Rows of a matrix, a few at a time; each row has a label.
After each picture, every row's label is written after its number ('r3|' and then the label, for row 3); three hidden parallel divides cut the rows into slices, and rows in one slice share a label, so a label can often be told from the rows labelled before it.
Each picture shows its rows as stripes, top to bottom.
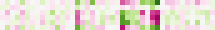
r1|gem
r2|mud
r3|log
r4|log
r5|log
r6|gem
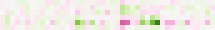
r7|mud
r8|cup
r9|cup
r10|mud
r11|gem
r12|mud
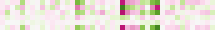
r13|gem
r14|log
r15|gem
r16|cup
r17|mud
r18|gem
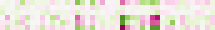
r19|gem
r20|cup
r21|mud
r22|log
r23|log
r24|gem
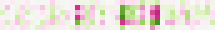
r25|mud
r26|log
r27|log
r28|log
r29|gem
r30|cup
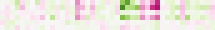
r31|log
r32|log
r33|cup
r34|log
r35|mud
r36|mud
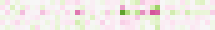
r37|cup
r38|mud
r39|log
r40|mud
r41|mud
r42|mud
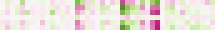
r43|gem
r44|log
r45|log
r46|mud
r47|log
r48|log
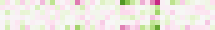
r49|log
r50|mud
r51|mud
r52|cup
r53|mud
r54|gem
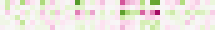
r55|gem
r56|mud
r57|log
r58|cup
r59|mud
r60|mud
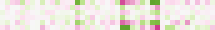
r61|gem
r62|cup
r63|mud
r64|cup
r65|gem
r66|log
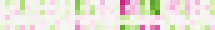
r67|gem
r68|gem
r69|gem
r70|cup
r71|cup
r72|log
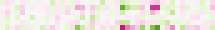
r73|cup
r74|log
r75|cup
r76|mud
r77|cup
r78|gem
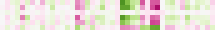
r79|log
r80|log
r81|cup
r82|log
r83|log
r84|gem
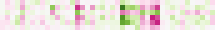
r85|cup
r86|log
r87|gem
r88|log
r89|log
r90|cup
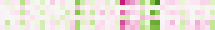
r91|gem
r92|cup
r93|gem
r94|cup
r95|gem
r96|gem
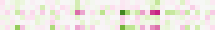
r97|mud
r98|mud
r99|log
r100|mud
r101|mud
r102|log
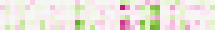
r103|cup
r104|gem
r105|mud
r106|cup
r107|gem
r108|gem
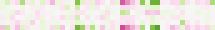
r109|gem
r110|mud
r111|cup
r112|mud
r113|mud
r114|gem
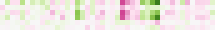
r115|gem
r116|mud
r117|gem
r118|gem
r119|cup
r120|mud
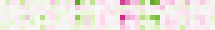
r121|gem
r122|cup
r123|mud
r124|gem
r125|mud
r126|mud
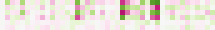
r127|gem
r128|log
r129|gem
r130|log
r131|mud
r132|cup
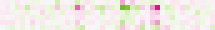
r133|mud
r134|log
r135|cup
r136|cup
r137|cup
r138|mud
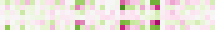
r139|gem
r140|log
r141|mud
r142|mud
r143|log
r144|gem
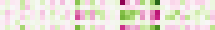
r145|gem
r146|mud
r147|log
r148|log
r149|cup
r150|gem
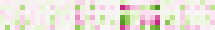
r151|cup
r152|gem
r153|cup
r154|log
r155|log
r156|gem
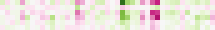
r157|log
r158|mud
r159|log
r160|log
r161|cup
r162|cup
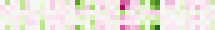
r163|gem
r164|gem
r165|cup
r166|mud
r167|mud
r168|gem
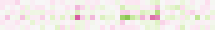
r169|mud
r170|cup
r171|mud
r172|log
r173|mud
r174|mud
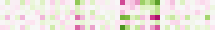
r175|gem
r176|mud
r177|mud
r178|log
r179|mud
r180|log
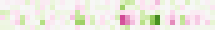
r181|cup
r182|cup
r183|mud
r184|gem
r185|gem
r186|cup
